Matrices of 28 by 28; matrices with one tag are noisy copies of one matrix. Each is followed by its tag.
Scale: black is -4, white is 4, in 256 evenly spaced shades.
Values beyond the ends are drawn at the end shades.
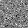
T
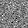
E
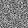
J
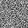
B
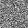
T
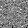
E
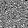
E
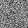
J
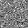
T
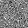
T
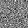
J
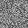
E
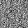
J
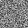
T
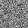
T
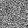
E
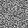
E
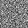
B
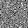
J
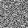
T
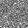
E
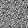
B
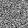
E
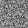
T
